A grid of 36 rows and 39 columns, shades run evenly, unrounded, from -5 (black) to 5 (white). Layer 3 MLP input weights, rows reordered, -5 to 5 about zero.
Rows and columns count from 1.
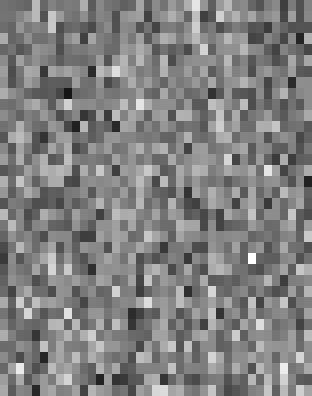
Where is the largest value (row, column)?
24, 32
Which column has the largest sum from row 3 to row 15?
29
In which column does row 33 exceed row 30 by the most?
38
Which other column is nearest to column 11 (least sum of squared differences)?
35
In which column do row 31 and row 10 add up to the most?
9
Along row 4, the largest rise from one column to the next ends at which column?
39
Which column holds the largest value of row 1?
25
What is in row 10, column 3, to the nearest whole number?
0
